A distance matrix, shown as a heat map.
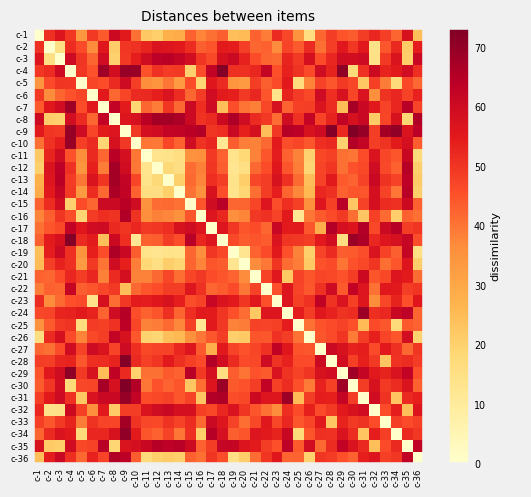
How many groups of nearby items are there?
10
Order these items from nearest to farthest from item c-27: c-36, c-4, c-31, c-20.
c-20, c-36, c-31, c-4
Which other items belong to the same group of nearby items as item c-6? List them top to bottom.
c-23
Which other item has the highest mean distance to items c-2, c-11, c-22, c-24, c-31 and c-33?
c-9
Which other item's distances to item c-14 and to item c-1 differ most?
c-17
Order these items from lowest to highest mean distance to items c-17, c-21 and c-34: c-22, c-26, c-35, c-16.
c-16, c-26, c-22, c-35
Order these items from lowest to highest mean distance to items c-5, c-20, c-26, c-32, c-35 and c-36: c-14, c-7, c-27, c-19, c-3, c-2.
c-19, c-14, c-2, c-3, c-27, c-7
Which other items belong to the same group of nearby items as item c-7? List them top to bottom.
c-10, c-18, c-29
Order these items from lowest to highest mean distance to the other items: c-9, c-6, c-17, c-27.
c-6, c-27, c-17, c-9
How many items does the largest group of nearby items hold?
9
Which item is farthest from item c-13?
c-8
